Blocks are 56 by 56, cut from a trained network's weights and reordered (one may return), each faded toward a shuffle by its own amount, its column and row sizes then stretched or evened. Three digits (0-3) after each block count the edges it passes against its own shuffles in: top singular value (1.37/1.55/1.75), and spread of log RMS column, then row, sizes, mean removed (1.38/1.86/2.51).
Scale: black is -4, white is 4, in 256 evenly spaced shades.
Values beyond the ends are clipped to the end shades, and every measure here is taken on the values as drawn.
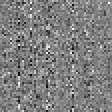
0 3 0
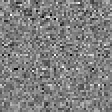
1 0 2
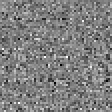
1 1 2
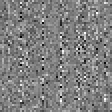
2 3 0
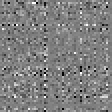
2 3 3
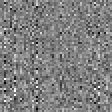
3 3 1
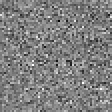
2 0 2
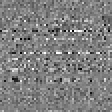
1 1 3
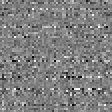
1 1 3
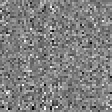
1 2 1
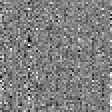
2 3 1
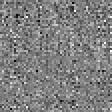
1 2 2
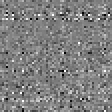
2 2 3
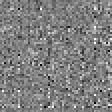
0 2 2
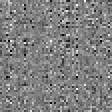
1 3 2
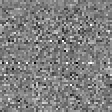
0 1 2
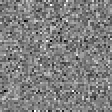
0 0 2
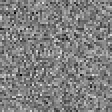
1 0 1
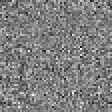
1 0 2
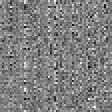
3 3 0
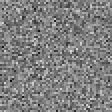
1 0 0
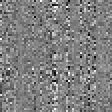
3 3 1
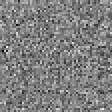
2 0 2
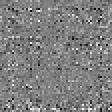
0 2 3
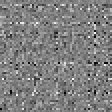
1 2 3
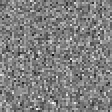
0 1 0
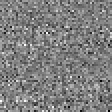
1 0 2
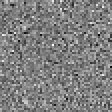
0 1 1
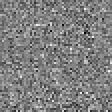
1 1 1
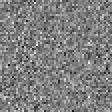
0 1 0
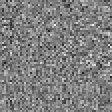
2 1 1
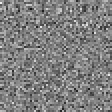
1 0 1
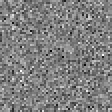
0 1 0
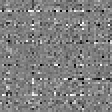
1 2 3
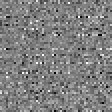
0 1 3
